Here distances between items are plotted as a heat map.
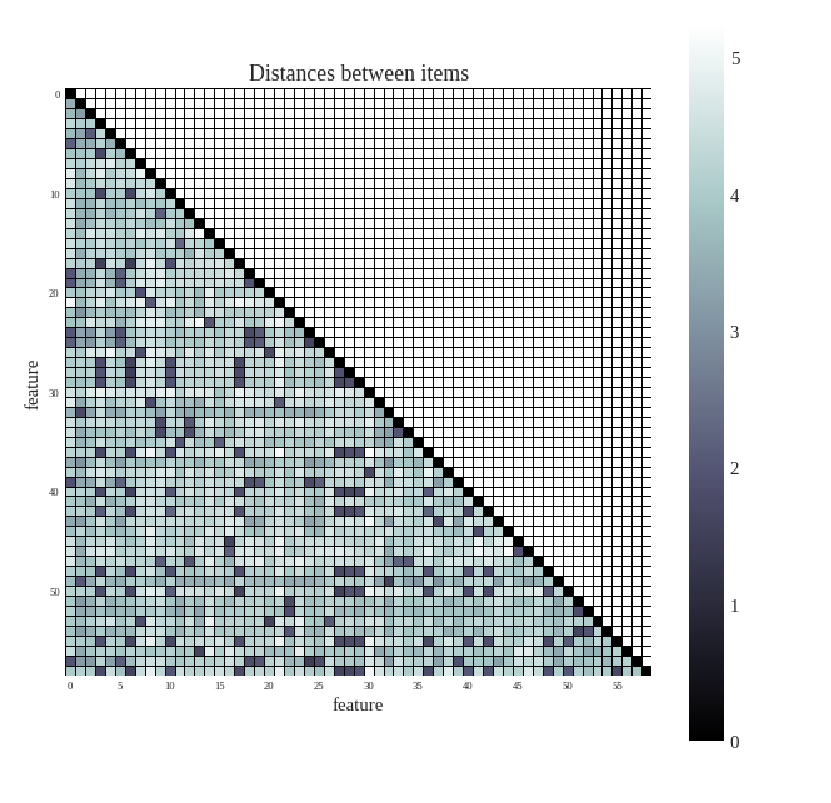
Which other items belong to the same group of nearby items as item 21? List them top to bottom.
8, 31
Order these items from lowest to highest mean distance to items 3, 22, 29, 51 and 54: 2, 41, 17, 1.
17, 1, 2, 41
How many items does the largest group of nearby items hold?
14
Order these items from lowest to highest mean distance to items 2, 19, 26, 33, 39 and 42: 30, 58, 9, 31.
58, 9, 31, 30
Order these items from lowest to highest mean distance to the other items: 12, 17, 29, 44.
29, 17, 12, 44
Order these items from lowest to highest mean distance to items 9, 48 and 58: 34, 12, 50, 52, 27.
27, 50, 34, 12, 52
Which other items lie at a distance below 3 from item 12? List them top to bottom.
9, 33, 34, 47
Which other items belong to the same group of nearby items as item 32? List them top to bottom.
1, 49
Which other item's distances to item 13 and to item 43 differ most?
56
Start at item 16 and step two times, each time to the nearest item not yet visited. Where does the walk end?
46
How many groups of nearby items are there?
15
